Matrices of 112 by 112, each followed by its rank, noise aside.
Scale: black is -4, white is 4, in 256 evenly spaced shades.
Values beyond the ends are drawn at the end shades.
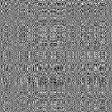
five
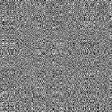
six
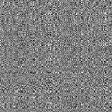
six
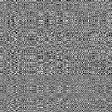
six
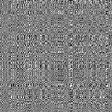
five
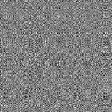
eight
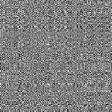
eight
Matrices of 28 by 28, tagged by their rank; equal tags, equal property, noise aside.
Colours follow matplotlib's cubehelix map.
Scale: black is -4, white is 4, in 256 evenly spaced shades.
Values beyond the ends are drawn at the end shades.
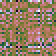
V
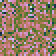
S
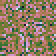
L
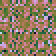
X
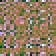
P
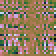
V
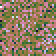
L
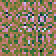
X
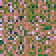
X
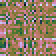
V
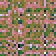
P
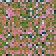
L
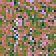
S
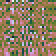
V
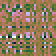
V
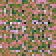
X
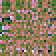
L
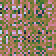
P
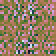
P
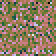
L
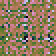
P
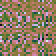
P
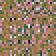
P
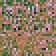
S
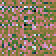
P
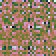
X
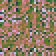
L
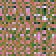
V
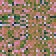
P
